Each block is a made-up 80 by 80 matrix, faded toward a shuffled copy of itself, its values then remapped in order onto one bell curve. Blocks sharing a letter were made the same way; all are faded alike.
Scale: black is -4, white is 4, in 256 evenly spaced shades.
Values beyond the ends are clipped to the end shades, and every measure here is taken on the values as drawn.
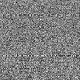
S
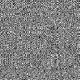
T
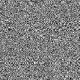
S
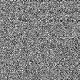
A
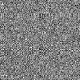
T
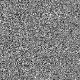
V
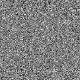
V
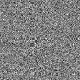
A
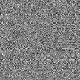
S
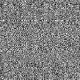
S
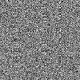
A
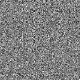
V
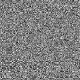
S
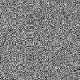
T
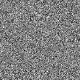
V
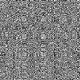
T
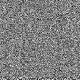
S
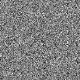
V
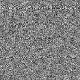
S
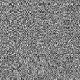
T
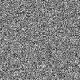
A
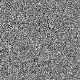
V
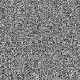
S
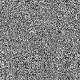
S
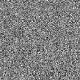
S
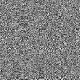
S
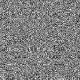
S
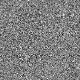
V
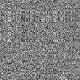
T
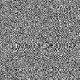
T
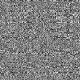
S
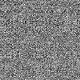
S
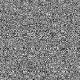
S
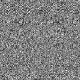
S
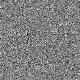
V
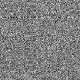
S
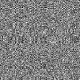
T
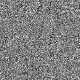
V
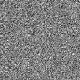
A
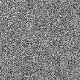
A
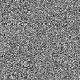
A
